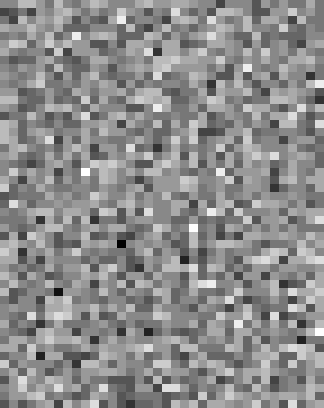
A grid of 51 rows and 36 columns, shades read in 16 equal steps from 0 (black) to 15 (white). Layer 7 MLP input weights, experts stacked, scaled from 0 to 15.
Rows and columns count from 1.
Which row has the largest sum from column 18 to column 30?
8
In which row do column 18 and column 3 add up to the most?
48
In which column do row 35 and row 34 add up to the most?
22
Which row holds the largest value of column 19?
49
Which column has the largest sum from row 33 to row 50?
36
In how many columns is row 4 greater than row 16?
16
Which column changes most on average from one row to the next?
17
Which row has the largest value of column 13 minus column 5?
45
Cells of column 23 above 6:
37
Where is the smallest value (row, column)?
31, 14
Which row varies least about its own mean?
25
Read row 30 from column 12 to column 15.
6 8 5 4
